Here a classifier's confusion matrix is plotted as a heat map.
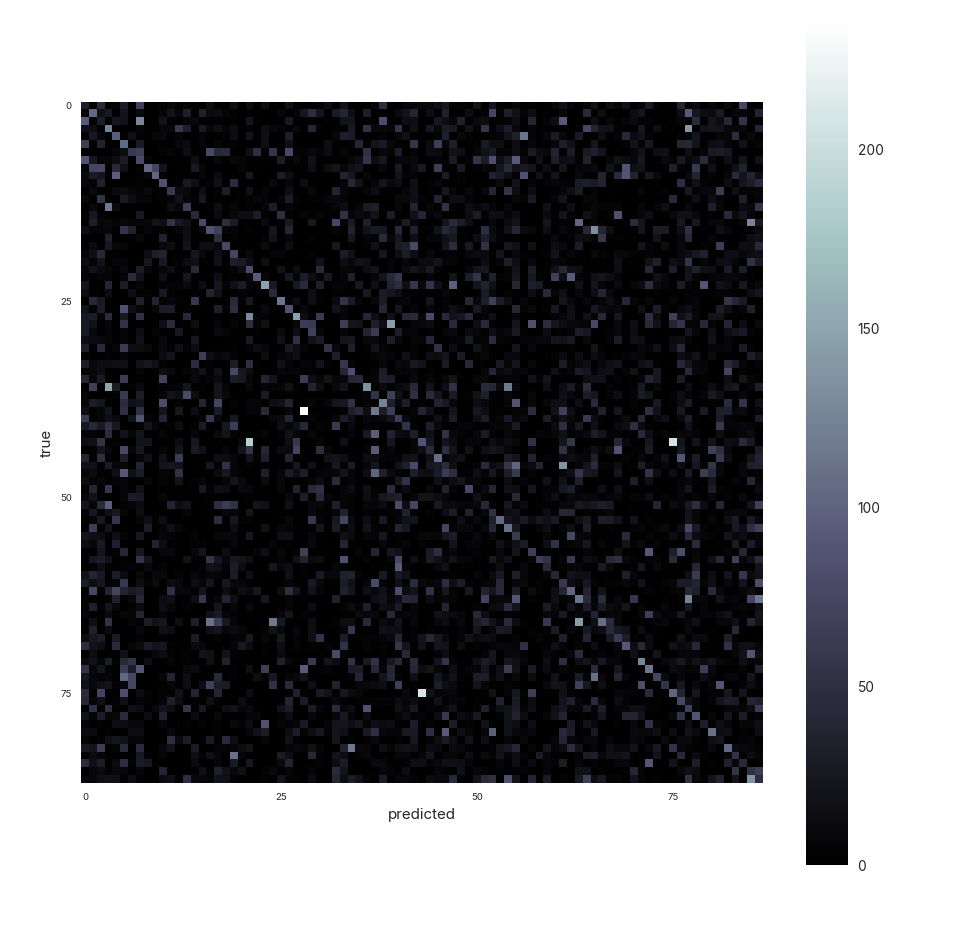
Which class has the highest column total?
5
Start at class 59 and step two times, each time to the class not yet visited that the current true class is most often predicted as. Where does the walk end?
7
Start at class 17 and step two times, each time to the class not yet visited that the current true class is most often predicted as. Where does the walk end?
63
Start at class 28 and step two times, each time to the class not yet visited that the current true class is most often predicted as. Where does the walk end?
37
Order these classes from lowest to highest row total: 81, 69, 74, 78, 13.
81, 13, 78, 69, 74
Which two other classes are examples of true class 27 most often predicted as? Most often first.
21, 44
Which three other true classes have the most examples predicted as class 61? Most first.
46, 2, 39
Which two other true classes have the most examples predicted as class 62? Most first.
22, 55
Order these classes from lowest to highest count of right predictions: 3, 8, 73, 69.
73, 69, 8, 3
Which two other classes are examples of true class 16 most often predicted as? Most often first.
65, 17
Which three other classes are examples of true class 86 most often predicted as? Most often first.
85, 54, 64
